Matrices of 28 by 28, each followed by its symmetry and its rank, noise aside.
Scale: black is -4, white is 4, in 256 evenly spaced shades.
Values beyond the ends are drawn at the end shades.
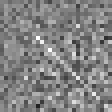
symmetric, rank six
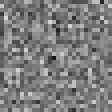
no symmetry, rank eight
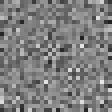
symmetric, rank eight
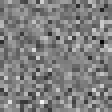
antisymmetric, rank six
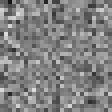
no symmetry, rank eight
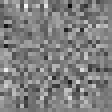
antisymmetric, rank four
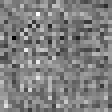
antisymmetric, rank six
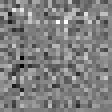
antisymmetric, rank six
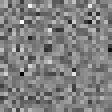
no symmetry, rank six
